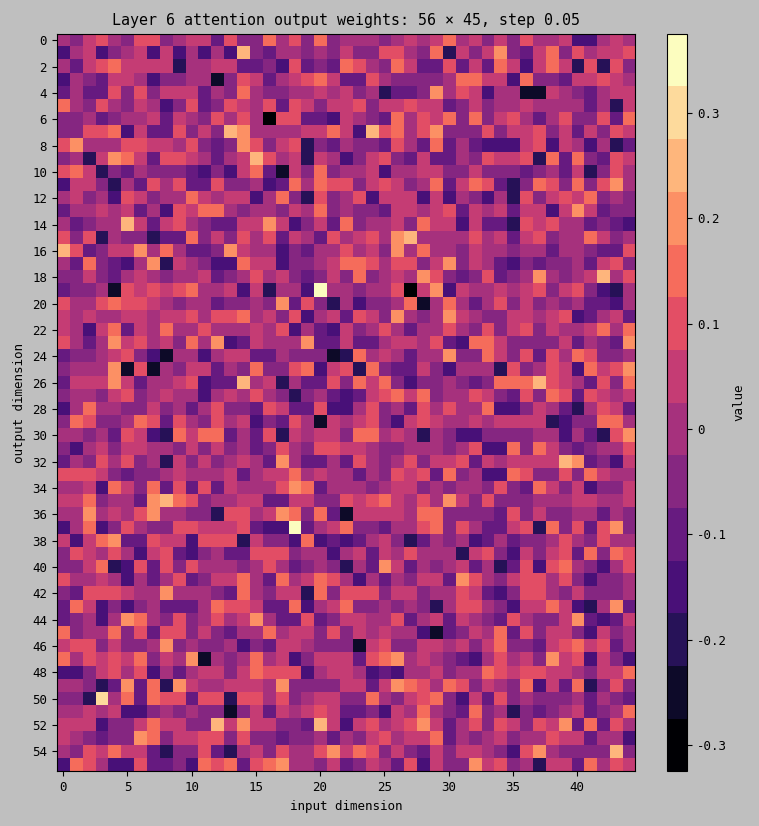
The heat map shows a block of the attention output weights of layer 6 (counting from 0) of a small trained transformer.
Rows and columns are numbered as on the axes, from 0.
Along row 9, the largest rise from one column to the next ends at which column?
38
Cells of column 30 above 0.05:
13
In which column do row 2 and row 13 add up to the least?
42
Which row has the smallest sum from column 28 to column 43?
30
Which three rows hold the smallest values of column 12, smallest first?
3, 36, 17
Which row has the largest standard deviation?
19
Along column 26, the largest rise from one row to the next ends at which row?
49
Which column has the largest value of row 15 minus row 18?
27
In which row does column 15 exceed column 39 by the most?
9
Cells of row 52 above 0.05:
13
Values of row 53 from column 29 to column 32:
0.15 -0.1 0 -0.05
